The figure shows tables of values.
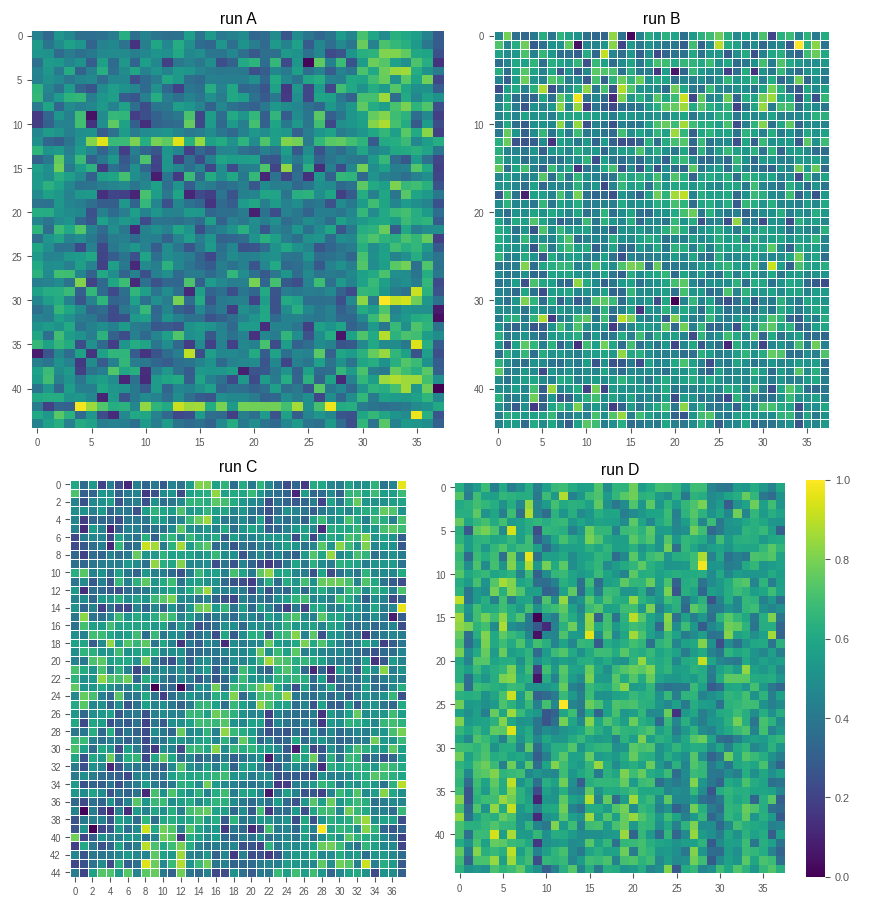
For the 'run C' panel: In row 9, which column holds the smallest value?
22
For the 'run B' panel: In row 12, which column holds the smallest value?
6
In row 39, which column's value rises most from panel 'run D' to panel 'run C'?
28
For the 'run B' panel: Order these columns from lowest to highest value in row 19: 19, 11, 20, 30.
11, 30, 19, 20
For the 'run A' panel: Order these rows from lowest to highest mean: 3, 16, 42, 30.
16, 3, 30, 42
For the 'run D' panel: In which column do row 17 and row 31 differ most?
36
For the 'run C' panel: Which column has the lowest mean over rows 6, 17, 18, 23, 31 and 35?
12
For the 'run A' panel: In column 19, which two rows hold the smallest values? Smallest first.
38, 24
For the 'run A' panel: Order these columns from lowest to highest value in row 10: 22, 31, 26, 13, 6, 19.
13, 19, 6, 22, 26, 31
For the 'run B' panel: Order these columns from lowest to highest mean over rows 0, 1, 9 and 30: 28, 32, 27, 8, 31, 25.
31, 27, 28, 32, 8, 25
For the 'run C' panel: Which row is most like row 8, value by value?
36
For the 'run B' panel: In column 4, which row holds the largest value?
41
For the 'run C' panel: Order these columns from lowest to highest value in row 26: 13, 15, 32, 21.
21, 15, 13, 32
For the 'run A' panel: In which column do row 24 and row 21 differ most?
6
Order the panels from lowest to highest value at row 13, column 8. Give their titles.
run A, run B, run C, run D
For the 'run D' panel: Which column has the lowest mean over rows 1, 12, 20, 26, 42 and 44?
25
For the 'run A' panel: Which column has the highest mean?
32
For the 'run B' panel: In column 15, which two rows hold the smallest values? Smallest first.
0, 12
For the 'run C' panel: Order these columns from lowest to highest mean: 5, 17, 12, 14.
5, 17, 12, 14
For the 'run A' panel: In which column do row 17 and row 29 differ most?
33
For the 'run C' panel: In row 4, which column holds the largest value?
15
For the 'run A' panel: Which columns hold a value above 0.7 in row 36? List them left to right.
14, 26, 31, 32
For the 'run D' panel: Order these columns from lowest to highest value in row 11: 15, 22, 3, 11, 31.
11, 3, 31, 15, 22
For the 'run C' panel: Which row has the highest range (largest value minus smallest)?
39
